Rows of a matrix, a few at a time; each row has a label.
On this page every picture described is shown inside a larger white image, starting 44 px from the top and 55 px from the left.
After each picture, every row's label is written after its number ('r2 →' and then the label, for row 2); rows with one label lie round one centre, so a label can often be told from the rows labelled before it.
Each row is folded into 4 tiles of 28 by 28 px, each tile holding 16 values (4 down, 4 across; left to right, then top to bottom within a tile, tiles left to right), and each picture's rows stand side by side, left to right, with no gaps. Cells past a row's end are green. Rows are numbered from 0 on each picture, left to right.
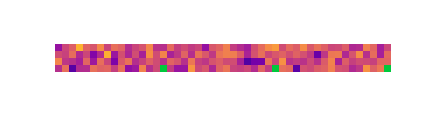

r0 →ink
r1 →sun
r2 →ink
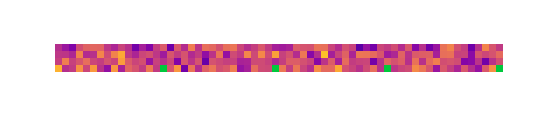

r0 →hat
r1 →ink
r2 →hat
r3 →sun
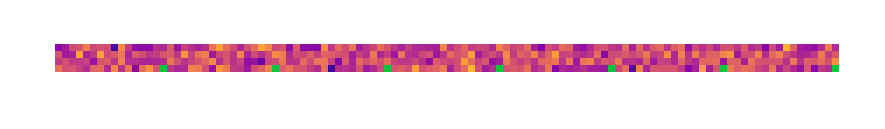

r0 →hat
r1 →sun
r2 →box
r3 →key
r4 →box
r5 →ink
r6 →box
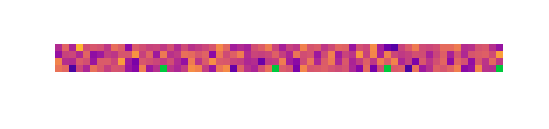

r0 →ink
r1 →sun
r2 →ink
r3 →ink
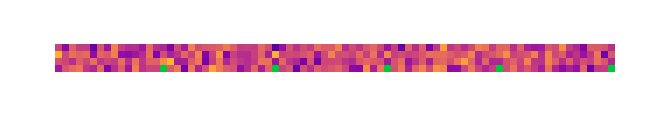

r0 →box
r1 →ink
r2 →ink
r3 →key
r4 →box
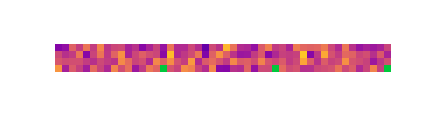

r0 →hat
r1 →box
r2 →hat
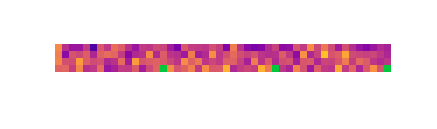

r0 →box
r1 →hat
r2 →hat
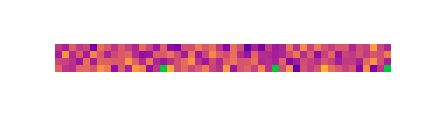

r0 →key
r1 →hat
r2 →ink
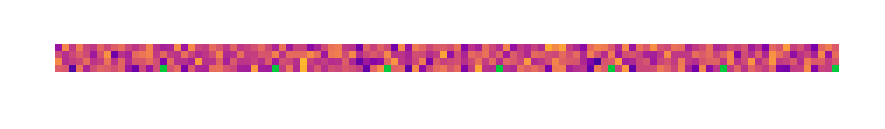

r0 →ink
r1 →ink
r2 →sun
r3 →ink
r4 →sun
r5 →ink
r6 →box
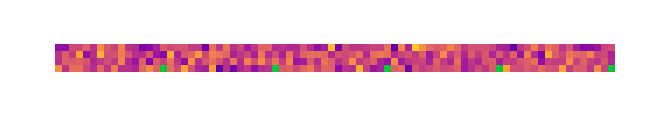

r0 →hat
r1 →box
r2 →key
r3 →ink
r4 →hat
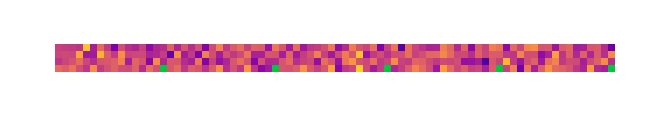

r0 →hat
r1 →key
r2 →key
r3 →sun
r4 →ink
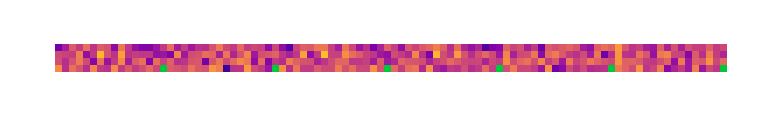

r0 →hat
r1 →key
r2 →hat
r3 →hat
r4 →box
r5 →box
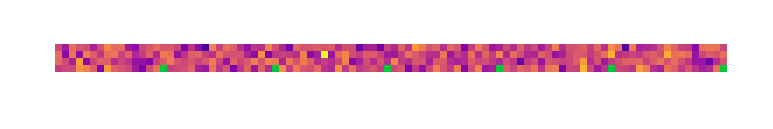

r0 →sun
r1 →box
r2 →hat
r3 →ink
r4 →key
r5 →sun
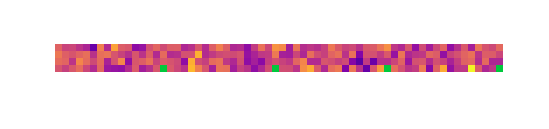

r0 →box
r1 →sun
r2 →sun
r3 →key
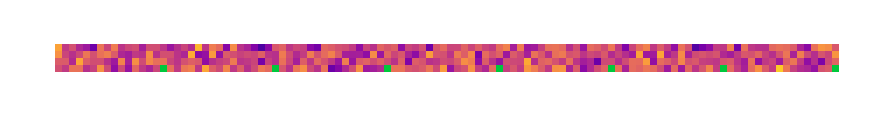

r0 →box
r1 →hat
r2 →box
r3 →key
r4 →sun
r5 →hat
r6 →sun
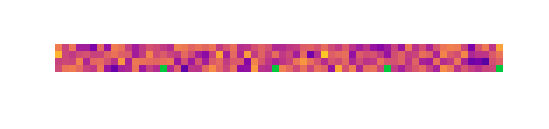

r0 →box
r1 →ink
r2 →hat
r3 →sun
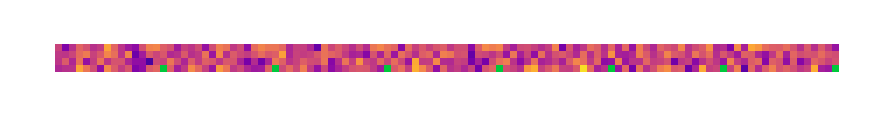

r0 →sun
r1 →sun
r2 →box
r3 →sun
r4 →key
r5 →ink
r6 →ink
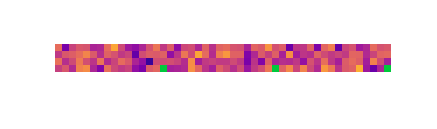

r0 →sun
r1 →sun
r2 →key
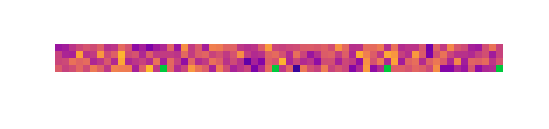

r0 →hat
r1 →sun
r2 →ink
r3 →box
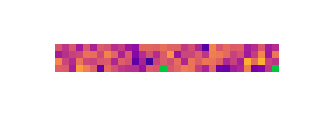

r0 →sun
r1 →box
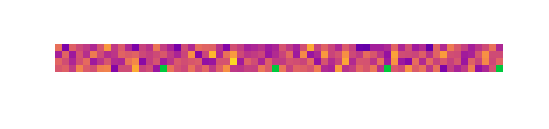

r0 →key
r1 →hat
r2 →hat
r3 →box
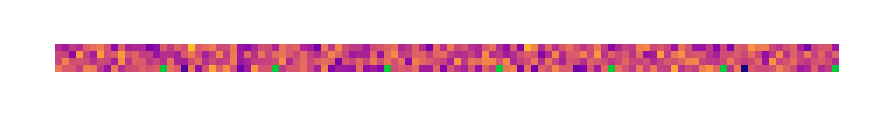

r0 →hat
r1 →ink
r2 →box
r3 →box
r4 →ink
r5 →hat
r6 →ink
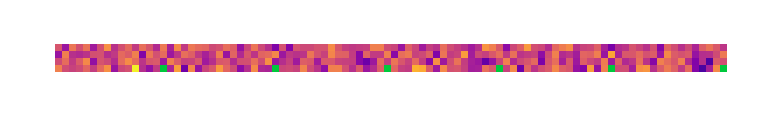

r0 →key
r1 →ink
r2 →sun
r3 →sun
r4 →ink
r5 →sun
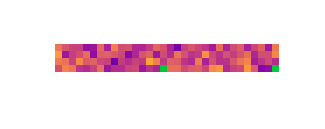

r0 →box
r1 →key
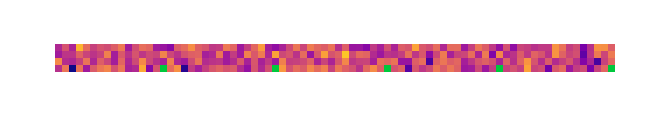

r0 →ink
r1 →ink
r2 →hat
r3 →ink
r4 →sun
